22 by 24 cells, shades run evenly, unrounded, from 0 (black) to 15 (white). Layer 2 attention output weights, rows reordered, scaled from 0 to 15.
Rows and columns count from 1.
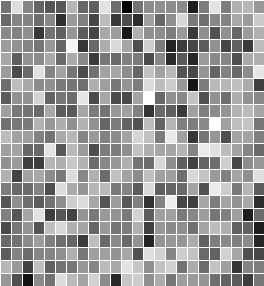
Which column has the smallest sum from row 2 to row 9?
18
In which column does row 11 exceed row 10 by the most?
13
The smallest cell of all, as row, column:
1, 12
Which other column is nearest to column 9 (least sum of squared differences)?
6
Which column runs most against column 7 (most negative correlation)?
4
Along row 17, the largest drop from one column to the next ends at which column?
5
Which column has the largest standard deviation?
14
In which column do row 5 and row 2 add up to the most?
24
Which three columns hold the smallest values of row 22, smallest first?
3, 11, 23
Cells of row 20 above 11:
5
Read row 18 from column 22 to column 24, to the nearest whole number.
6 6 2
